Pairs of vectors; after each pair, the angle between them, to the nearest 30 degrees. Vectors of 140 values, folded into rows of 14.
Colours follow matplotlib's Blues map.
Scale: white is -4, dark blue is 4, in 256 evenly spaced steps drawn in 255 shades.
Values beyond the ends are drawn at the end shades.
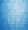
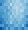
30 degrees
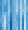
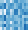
120 degrees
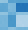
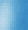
90 degrees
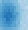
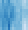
30 degrees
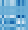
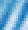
90 degrees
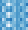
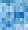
120 degrees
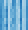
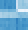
90 degrees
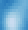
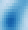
150 degrees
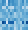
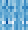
150 degrees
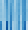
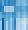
120 degrees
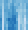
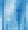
120 degrees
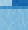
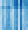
60 degrees
